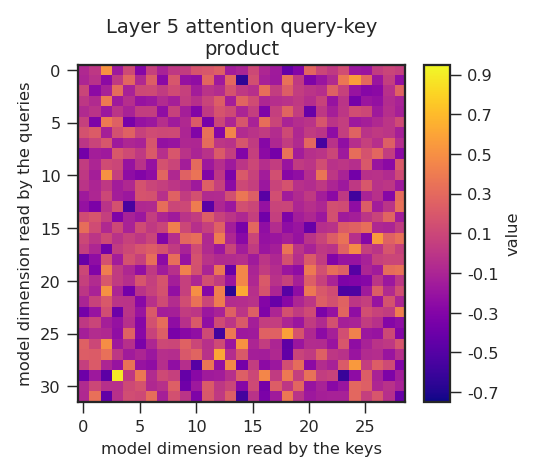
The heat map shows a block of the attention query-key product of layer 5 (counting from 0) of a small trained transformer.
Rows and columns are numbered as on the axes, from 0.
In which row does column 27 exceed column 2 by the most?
17
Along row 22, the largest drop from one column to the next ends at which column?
13
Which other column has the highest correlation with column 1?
11
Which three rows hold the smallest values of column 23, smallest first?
29, 21, 20
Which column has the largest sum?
2
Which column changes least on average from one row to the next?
15
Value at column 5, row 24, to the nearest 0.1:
-0.3
